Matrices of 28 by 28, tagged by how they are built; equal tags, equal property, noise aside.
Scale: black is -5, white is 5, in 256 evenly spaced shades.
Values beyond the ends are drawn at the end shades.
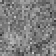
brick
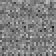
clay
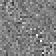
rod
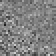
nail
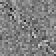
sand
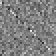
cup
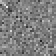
cup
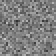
clay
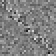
sand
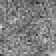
brick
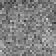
brick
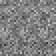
clay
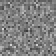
clay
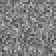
clay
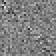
sand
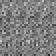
clay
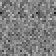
clay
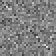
cup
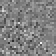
nail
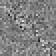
sand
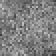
brick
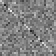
cup
